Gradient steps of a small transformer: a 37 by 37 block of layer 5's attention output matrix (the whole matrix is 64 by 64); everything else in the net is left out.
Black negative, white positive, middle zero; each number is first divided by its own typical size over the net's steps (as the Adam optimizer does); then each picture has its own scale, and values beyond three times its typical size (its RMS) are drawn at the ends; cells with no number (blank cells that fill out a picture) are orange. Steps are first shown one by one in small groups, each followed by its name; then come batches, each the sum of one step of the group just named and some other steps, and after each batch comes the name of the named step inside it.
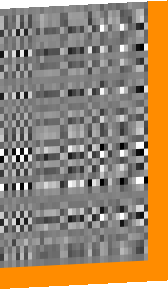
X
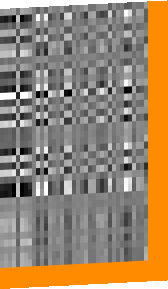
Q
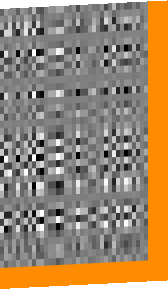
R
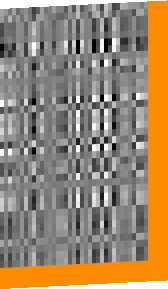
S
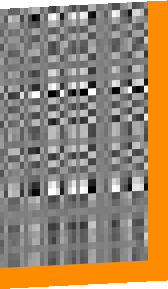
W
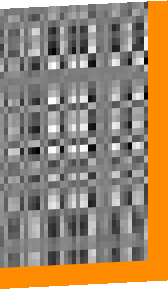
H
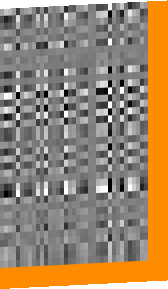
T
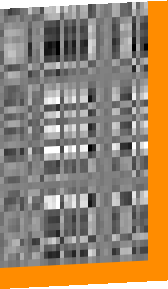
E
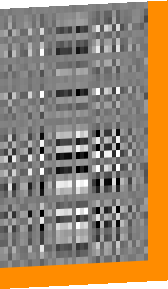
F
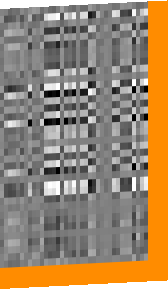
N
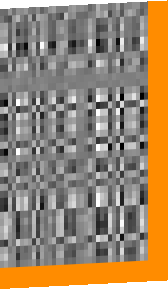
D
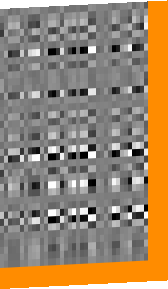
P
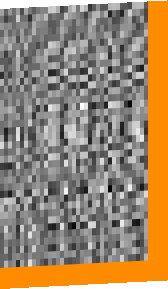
T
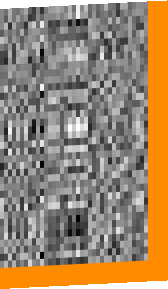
H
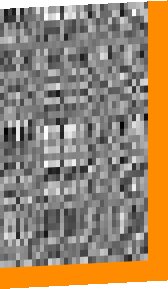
N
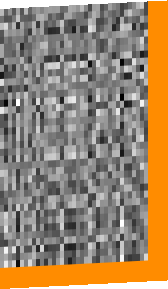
D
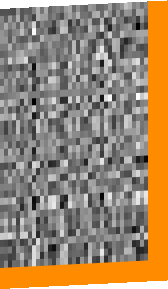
S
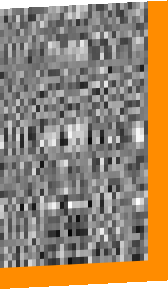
T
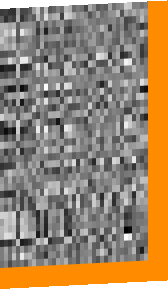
N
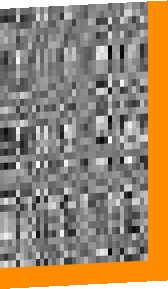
Q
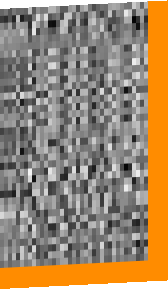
Q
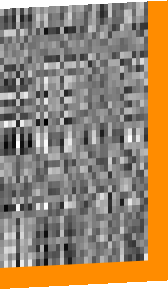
Q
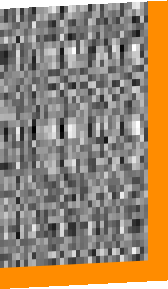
S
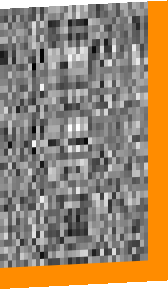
S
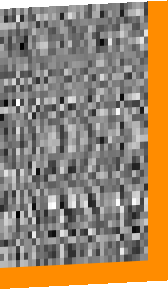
D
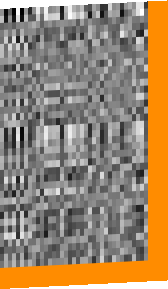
N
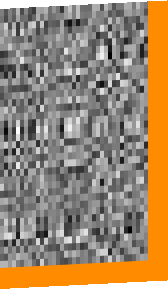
X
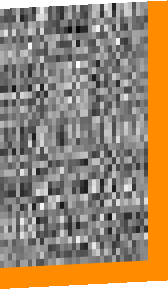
Q
